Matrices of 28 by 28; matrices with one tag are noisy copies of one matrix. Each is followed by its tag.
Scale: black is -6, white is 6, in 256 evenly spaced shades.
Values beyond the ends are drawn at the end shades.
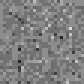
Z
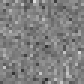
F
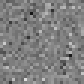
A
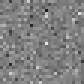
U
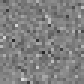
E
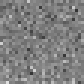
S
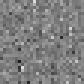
Z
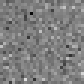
A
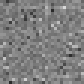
A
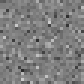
E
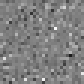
A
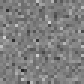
E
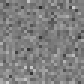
S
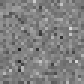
Z
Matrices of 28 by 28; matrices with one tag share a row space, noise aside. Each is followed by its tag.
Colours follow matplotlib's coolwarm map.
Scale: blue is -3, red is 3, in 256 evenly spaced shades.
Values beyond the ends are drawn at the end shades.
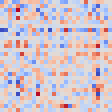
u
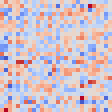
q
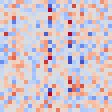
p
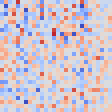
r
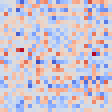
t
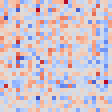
u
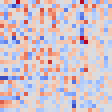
r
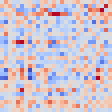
t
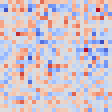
t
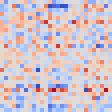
t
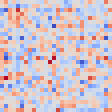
q
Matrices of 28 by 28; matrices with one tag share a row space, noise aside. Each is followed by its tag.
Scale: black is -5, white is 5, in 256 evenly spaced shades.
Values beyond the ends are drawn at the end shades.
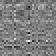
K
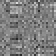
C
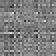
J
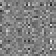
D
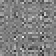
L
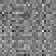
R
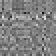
R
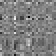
K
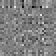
L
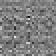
K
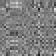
C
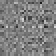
L
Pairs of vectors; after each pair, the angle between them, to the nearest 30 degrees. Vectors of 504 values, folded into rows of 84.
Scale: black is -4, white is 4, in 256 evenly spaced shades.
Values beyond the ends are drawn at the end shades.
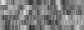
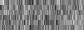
60 degrees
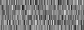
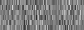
60 degrees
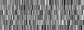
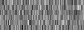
60 degrees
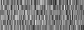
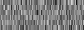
60 degrees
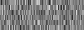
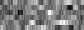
90 degrees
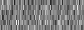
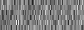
30 degrees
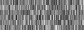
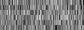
150 degrees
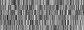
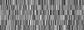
120 degrees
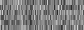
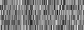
30 degrees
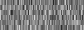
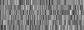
120 degrees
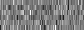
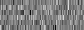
150 degrees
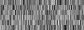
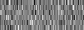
90 degrees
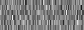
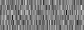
150 degrees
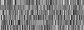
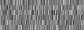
60 degrees
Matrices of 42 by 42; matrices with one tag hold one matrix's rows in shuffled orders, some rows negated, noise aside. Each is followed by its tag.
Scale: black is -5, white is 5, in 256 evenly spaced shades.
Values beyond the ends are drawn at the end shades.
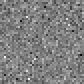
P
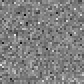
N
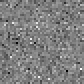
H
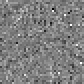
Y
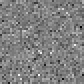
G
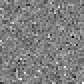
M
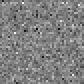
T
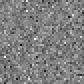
P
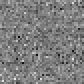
T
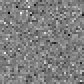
P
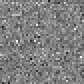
H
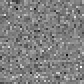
H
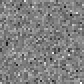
Y
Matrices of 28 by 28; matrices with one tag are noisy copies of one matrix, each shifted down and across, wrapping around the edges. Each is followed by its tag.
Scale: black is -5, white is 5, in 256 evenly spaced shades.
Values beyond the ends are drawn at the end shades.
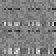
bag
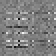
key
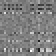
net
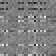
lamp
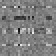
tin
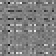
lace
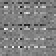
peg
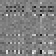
net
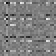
peg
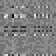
net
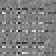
peg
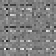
peg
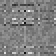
key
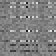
lamp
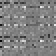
peg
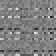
peg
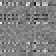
net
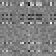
net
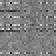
key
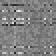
key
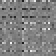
lace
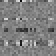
tin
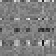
tin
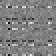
peg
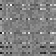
lamp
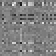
net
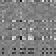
net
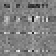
tin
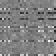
lamp
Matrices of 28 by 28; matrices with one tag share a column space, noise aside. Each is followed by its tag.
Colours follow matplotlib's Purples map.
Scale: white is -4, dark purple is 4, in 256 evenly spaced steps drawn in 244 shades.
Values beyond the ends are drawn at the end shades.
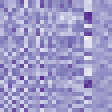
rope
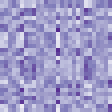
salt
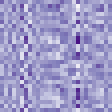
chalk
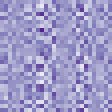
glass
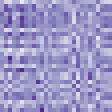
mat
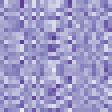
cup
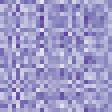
mat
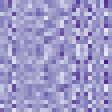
glass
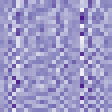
rope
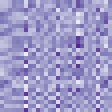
rope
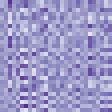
rope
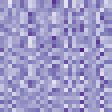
rope
